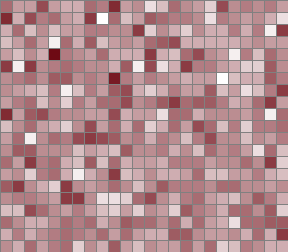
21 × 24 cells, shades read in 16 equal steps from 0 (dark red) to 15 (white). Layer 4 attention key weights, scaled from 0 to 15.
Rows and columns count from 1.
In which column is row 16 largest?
5
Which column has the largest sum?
19
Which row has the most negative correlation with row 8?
17
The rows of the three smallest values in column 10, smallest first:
7, 1, 15
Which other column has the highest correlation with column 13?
6
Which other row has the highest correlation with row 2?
14
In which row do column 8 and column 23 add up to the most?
10
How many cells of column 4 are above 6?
18
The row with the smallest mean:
9
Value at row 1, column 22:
8
